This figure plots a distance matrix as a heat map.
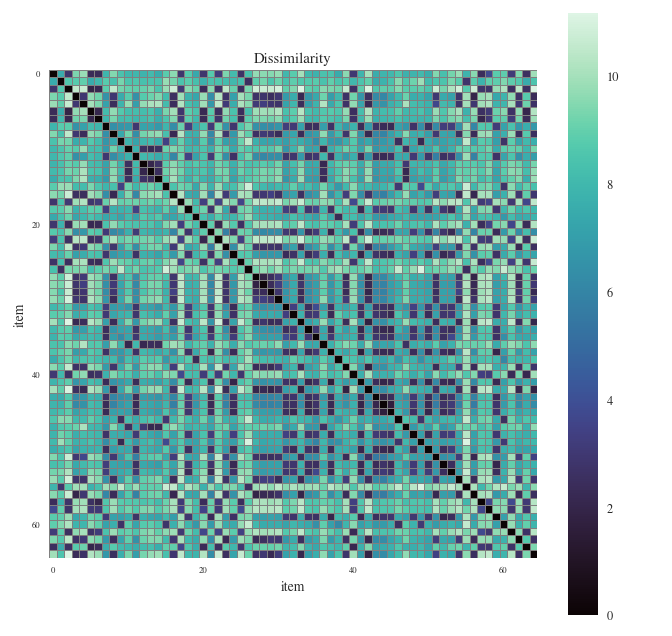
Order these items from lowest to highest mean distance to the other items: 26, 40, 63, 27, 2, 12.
27, 63, 40, 12, 2, 26
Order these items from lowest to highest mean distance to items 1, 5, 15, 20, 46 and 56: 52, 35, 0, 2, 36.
0, 2, 35, 52, 36
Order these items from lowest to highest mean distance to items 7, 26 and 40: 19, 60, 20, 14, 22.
20, 22, 14, 19, 60
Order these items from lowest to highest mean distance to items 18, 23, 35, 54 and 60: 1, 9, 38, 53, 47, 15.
53, 9, 15, 38, 47, 1
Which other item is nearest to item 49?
9
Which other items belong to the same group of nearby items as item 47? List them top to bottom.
10, 12, 13, 14, 36
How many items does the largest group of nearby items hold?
19
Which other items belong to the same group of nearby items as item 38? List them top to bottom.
19
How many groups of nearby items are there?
7
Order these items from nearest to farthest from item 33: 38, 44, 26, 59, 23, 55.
23, 44, 59, 38, 26, 55
